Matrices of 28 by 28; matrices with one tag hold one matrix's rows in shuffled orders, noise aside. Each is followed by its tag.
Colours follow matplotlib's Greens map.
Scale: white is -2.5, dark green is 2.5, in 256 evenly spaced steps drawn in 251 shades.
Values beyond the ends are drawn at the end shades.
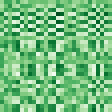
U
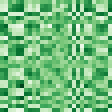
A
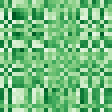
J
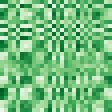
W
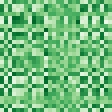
J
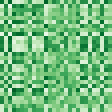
J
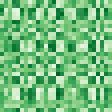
U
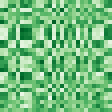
W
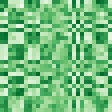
A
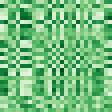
W
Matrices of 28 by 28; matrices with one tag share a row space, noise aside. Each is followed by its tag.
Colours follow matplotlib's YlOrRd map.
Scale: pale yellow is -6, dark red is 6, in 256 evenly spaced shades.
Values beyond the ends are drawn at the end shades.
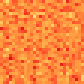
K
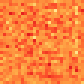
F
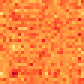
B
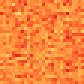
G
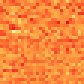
B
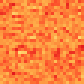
B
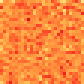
K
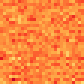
B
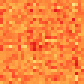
F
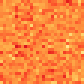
G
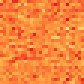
B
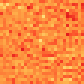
G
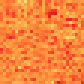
G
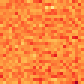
F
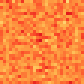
K
